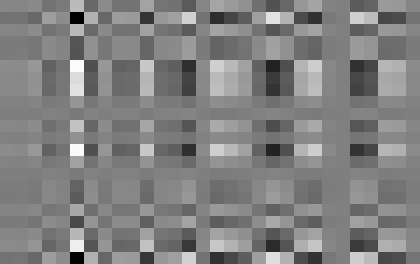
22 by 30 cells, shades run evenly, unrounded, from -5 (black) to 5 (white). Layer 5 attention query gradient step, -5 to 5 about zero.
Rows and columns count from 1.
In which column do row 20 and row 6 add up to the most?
6
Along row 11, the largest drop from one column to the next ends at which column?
7
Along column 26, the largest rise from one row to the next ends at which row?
22
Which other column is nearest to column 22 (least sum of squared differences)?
29
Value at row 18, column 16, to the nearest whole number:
1
